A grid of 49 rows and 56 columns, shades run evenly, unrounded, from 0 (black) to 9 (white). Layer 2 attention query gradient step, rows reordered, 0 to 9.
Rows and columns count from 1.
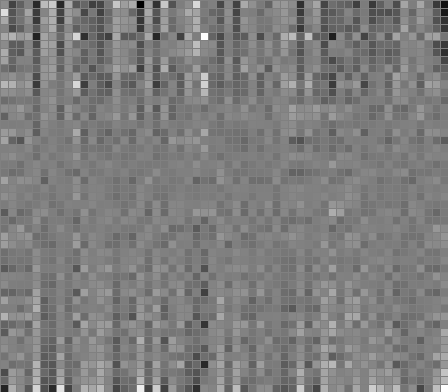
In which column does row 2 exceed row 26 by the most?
1
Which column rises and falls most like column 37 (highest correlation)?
39
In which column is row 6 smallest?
56
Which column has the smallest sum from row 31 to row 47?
26
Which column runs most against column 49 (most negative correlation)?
24
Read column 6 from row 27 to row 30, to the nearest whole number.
5 4 4 4
